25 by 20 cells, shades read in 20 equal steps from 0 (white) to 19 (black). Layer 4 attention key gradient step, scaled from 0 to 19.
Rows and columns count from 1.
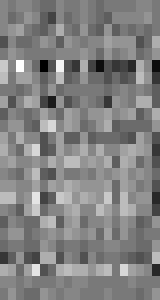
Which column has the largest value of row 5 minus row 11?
7
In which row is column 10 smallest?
14
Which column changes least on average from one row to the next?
19
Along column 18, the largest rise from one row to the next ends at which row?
10
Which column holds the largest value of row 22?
1
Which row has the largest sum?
6
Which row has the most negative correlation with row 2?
11
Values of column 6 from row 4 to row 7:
8 10 19 12
